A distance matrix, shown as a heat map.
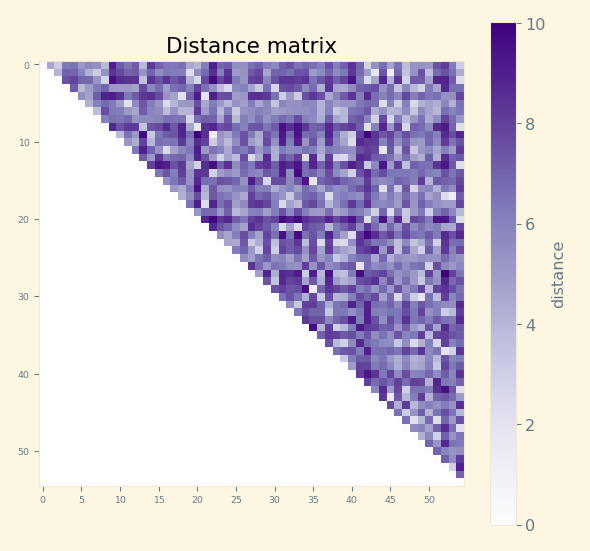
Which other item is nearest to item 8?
20
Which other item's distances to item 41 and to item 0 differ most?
42
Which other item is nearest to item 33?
21
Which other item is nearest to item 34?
12
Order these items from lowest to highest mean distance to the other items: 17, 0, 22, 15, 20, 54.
17, 0, 54, 15, 22, 20
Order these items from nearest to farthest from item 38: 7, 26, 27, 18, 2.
27, 7, 18, 26, 2
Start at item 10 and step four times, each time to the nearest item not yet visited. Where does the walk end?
14
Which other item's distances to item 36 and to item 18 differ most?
4
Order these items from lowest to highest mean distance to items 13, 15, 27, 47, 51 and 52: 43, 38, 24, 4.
38, 43, 24, 4
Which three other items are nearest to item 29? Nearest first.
35, 15, 50
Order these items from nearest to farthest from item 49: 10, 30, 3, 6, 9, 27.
30, 3, 27, 10, 6, 9
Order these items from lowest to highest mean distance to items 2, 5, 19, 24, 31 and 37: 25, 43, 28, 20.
25, 43, 28, 20
